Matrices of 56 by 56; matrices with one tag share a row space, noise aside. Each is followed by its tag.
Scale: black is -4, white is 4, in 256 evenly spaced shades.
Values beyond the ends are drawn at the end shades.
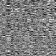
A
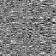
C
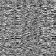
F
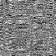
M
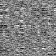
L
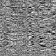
C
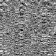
L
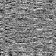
M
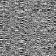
L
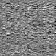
A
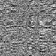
C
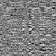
C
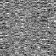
L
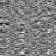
L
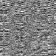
L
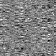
L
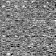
A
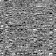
M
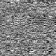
A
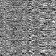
C
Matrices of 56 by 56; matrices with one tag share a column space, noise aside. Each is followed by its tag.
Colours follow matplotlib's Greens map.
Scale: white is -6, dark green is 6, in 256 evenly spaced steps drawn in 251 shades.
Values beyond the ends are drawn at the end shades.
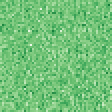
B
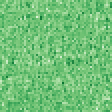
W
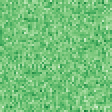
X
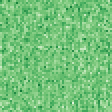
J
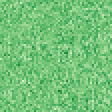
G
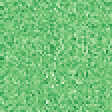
G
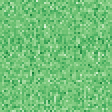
G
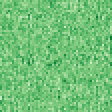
W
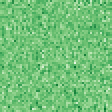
X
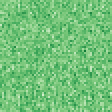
B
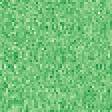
X
